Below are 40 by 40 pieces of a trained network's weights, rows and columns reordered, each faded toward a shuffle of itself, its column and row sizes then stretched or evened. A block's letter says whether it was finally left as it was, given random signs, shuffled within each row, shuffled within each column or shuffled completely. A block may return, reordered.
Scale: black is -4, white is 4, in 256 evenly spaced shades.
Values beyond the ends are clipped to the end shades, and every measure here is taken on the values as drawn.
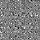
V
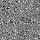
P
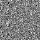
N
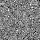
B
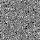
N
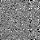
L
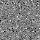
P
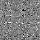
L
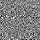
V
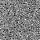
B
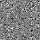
L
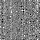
N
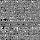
V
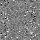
N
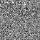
L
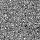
B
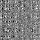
V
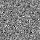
P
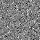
B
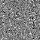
N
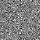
L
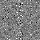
N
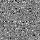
P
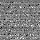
P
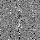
N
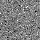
B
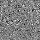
P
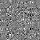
V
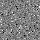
B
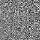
V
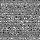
P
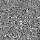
P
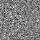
N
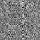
V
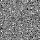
N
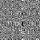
V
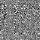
L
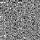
V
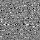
P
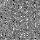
N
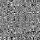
V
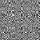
V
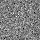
B
